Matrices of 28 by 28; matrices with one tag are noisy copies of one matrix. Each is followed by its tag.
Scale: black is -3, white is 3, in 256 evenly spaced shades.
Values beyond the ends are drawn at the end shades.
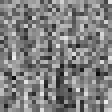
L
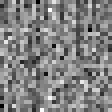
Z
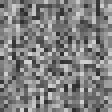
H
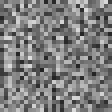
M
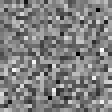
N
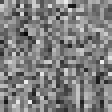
L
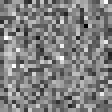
M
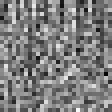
Z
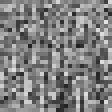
L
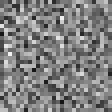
M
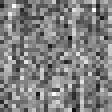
H
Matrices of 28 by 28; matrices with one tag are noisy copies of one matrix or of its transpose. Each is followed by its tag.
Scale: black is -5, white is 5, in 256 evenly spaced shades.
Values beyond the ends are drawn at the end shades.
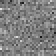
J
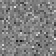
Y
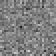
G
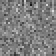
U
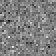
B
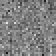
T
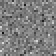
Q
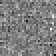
G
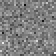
Q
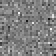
G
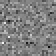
B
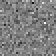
Q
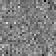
T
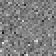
Q
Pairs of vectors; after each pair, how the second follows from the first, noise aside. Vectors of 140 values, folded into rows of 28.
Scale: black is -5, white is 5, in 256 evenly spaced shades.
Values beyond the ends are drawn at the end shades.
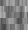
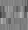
negated, partly zeroed.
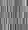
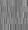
shrunk.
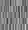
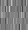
wrapped around, partly zeroed.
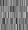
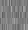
reversed, negated, shrunk.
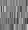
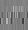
reversed, negated, partly zeroed.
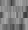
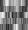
reversed, negated, scaled up.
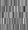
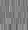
wrapped around, shrunk.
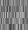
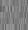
wrapped around, shrunk.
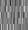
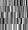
reversed, negated, scaled up.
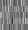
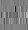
reversed, partly zeroed.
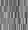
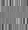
wrapped around, partly zeroed.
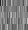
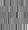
reversed, negated, partly zeroed.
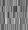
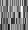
reversed, scaled up.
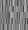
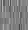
negated, partly zeroed.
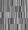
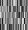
wrapped around, negated, scaled up.
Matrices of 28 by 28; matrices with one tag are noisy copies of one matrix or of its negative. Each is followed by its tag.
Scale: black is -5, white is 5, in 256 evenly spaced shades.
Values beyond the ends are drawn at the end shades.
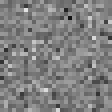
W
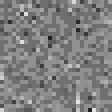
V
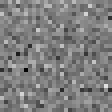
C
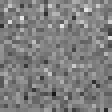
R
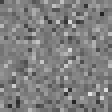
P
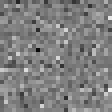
C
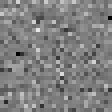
C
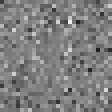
P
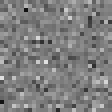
W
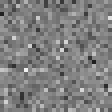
C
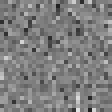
V
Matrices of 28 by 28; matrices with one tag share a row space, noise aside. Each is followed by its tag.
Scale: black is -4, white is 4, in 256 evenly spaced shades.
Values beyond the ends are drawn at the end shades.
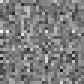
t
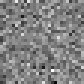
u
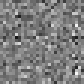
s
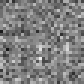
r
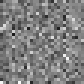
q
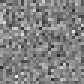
u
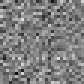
u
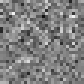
t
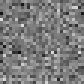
r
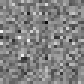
t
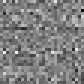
s
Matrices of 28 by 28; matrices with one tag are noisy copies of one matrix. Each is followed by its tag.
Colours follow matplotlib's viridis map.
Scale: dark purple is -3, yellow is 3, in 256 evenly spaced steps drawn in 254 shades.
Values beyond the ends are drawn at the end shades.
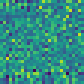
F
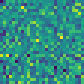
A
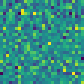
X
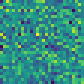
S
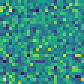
A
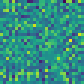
F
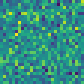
X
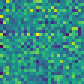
S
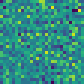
S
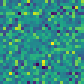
X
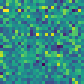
S
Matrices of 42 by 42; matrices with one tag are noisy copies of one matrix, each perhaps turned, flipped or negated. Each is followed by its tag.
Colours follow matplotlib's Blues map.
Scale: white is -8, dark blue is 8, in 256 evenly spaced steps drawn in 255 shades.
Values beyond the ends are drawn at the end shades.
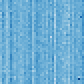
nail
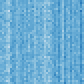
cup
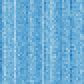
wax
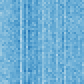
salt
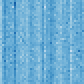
wax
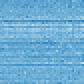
salt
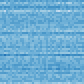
nail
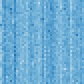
wax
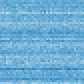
wax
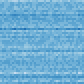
nail
